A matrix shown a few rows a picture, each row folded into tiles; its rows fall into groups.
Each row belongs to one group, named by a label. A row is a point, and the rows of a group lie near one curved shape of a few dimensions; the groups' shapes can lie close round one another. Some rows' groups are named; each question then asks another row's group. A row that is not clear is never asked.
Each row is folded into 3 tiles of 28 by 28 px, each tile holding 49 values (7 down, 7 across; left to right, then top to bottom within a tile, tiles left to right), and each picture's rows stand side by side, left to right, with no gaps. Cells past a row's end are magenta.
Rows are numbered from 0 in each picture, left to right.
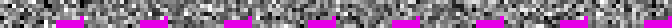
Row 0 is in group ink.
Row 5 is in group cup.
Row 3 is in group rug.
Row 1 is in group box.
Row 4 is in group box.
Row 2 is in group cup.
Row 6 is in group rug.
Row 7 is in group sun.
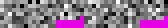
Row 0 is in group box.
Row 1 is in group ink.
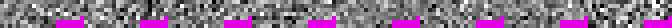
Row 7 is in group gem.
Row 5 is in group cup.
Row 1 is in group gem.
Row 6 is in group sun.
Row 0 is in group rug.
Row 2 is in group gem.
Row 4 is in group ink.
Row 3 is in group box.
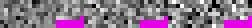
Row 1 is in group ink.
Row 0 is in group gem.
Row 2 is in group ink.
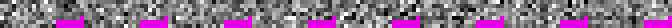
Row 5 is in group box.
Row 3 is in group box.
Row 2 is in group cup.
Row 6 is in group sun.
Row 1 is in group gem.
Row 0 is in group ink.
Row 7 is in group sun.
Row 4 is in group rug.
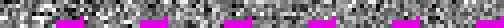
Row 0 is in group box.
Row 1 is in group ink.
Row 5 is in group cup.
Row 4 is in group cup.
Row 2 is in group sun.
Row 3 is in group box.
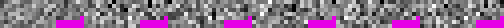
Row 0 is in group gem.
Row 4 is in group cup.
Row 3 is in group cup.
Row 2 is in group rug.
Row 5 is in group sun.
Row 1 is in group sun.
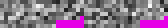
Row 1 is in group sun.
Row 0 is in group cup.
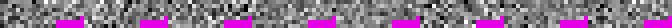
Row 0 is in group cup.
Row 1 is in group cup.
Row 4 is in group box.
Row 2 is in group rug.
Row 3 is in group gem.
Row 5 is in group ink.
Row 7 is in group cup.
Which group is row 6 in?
ink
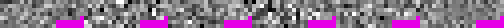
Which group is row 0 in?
box
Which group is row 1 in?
gem
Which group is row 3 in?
rug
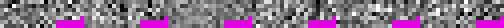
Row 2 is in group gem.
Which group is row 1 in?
sun
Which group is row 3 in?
gem
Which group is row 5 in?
gem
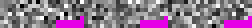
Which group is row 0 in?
box
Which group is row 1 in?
cup
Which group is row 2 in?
box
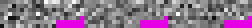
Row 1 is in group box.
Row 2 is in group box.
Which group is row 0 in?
cup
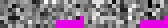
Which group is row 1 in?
sun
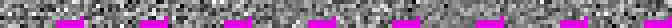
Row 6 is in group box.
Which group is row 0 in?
box
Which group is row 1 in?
gem
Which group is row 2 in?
cup
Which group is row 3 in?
box
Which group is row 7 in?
sun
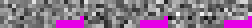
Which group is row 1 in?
box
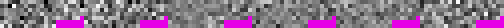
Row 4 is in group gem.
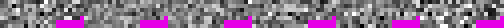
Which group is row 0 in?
gem
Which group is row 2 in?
box
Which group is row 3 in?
cup
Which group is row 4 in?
sun
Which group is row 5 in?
box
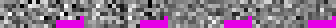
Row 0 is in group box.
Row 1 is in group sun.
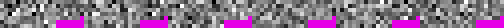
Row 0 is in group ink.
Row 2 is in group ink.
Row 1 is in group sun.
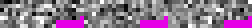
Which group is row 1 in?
cup
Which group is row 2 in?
box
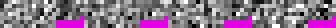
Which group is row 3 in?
box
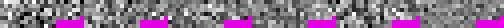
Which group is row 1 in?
cup
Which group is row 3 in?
sun
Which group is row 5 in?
gem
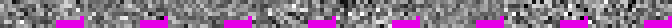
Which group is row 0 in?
sun
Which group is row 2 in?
rug
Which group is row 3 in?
cup
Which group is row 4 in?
ink
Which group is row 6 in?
box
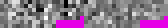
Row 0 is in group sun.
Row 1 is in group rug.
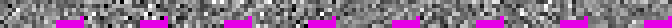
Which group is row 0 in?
ink
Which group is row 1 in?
box
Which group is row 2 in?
cup
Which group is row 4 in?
gem
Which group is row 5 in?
box
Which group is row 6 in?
cup
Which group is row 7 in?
box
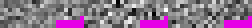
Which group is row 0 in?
gem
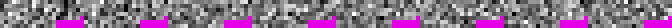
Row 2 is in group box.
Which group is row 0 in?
gem
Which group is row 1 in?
cup
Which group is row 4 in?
sun
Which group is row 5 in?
rug
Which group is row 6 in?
sun
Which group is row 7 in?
box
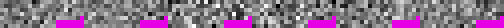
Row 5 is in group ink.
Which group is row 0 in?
gem
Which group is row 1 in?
box
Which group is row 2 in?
box
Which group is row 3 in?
sun
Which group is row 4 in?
gem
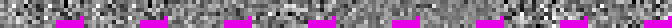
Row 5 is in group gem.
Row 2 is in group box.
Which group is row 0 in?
sun
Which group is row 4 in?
ink
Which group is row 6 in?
rug
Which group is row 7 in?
gem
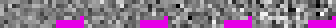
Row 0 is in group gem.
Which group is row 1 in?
gem
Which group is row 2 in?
ink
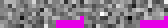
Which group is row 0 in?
ink
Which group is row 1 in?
sun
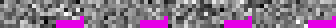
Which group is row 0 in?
rug
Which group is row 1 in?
ink
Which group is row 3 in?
ink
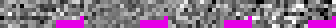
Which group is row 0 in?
box
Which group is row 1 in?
gem
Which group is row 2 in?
cup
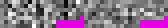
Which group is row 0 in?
sun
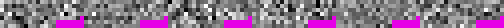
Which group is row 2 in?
rug
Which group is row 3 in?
sun
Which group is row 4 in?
ink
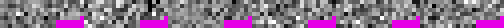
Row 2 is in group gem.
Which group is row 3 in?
sun
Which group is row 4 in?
sun
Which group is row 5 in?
cup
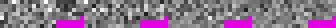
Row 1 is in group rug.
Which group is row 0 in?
ink
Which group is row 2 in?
rug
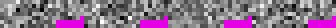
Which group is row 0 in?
cup
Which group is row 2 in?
rug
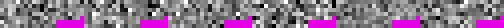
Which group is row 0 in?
cup
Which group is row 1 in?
sun
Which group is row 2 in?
ink
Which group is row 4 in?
gem
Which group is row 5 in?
gem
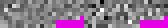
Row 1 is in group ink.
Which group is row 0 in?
gem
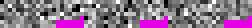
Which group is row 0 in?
rug
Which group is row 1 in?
ink
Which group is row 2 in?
cup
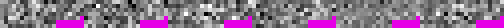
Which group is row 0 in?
cup
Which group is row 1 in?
ink
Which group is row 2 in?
cup
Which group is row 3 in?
gem
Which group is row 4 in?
gem
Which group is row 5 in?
cup
